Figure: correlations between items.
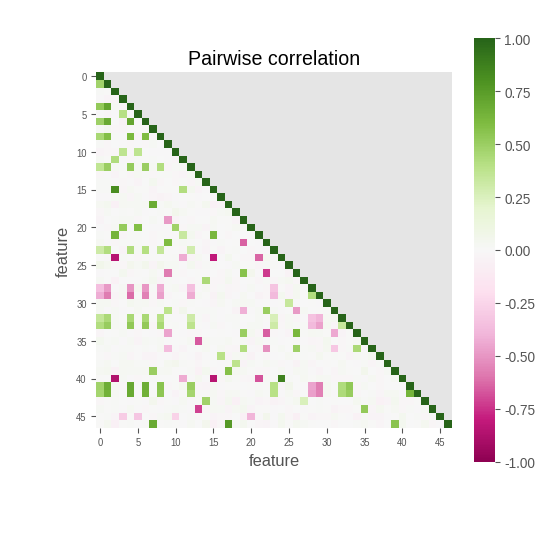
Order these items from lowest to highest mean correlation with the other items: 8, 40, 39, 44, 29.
29, 40, 44, 39, 8
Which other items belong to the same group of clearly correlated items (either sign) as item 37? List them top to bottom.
16
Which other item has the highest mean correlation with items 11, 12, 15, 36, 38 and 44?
2
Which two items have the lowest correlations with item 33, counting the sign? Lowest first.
29, 28
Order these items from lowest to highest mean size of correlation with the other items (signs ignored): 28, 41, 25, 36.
25, 36, 28, 41
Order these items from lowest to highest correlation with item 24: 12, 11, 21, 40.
21, 11, 12, 40
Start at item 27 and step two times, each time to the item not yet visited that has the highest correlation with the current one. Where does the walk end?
43
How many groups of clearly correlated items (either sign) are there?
10
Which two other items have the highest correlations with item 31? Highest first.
22, 9
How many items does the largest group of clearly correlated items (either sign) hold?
13
